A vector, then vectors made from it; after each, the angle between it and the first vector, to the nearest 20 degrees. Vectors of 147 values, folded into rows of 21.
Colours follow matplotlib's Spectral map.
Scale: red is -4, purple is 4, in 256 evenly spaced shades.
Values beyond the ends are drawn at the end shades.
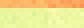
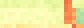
100 degrees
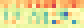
40 degrees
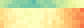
140 degrees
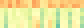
40 degrees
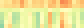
40 degrees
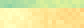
160 degrees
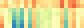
60 degrees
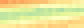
60 degrees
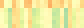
60 degrees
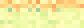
40 degrees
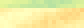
160 degrees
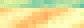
160 degrees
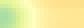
80 degrees
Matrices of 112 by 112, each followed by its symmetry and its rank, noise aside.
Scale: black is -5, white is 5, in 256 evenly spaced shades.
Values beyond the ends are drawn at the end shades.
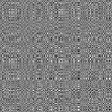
symmetric, rank three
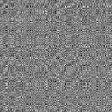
symmetric, rank five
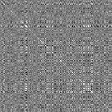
symmetric, rank four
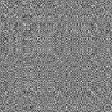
symmetric, rank five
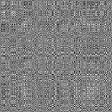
symmetric, rank four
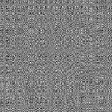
no symmetry, rank five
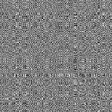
antisymmetric, rank four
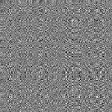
no symmetry, rank four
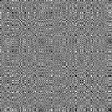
symmetric, rank three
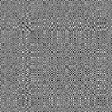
symmetric, rank three
